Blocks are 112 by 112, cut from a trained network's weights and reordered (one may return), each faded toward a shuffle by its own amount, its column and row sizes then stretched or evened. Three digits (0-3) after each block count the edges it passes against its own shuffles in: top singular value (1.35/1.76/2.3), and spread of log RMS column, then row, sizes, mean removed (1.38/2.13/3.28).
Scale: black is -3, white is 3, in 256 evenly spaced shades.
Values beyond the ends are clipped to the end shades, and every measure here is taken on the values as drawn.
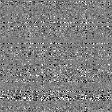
0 2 3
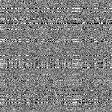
3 0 3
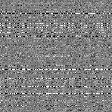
3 1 3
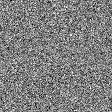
0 0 0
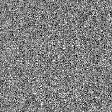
1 1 1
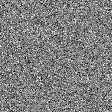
1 0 0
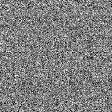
2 0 1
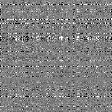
3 2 3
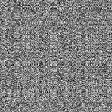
3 0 1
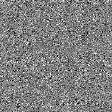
0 1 2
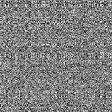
3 1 2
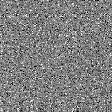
2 0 1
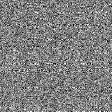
2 0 2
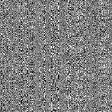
2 3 0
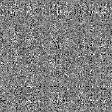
1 2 2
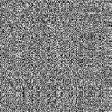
3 2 1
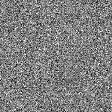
1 1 0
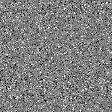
0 0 1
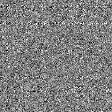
1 1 2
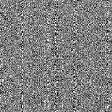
3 2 1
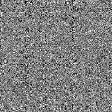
2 2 1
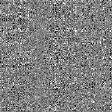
0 3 2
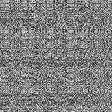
3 0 0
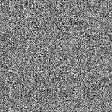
2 1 0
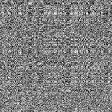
3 1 2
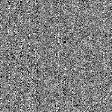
0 2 0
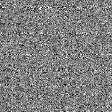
1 0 2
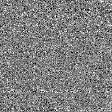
0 1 2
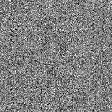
2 1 0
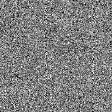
0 2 1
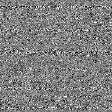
0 0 3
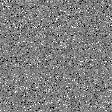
0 0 2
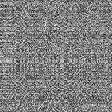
3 0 0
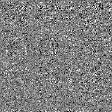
0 2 2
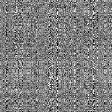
3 3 0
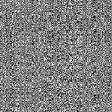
3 3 0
